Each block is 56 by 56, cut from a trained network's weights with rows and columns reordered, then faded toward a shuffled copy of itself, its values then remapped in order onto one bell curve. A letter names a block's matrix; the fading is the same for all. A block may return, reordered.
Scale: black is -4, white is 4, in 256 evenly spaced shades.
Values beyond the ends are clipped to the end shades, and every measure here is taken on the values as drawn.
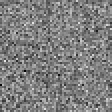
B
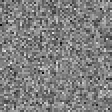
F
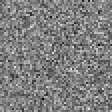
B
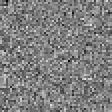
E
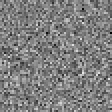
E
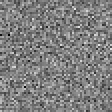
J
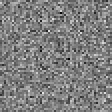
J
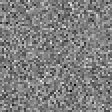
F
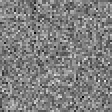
F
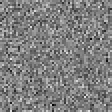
F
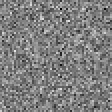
F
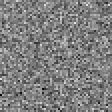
B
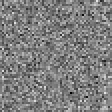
B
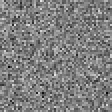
F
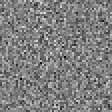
E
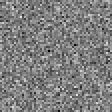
B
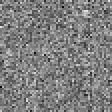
E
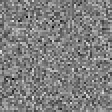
J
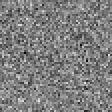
B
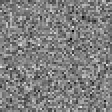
E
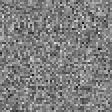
E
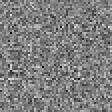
J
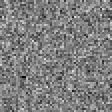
B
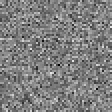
E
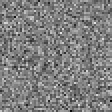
F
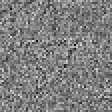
F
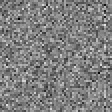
B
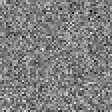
J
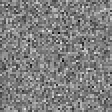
F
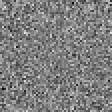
F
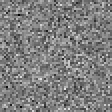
F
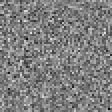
B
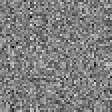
E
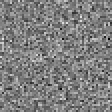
F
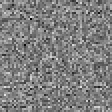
J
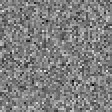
F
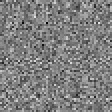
J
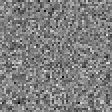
J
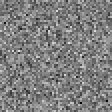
B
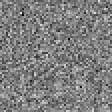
F
